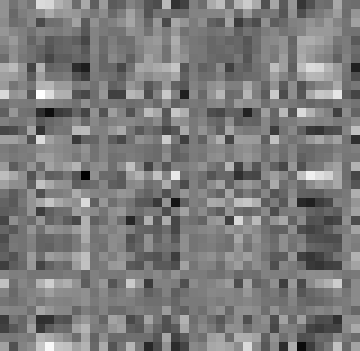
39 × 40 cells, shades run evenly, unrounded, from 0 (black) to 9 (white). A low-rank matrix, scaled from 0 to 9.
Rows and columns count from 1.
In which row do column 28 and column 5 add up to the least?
13
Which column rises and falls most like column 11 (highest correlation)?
30
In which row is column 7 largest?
39
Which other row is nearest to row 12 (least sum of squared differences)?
17
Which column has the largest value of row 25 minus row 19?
27
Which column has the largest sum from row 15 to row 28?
10
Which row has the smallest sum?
36
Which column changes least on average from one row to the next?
22
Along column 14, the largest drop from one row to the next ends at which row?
16
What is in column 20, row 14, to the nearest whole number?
5
